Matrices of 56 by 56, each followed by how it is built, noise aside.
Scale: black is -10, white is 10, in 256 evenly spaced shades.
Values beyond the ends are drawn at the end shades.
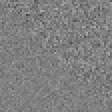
upper triangular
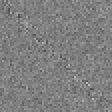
banded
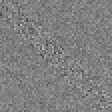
banded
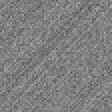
Hankel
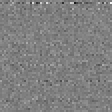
uneven rows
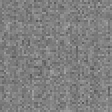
blocks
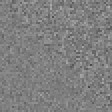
upper triangular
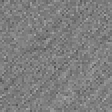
Hankel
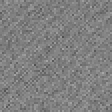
Hankel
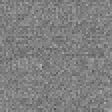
blocks
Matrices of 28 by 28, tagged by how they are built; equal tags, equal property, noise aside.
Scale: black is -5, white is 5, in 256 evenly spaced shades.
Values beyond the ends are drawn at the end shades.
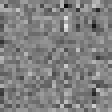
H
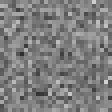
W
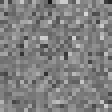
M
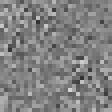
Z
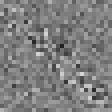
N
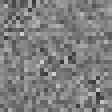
Z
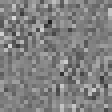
Z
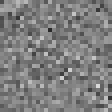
Z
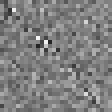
N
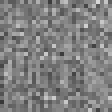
W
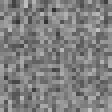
W
